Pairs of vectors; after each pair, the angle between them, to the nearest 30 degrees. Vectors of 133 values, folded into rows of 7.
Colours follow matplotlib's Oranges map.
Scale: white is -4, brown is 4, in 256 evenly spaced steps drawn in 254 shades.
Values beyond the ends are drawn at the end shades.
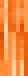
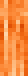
30 degrees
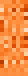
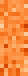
120 degrees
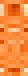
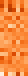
90 degrees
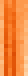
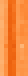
60 degrees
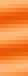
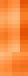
120 degrees
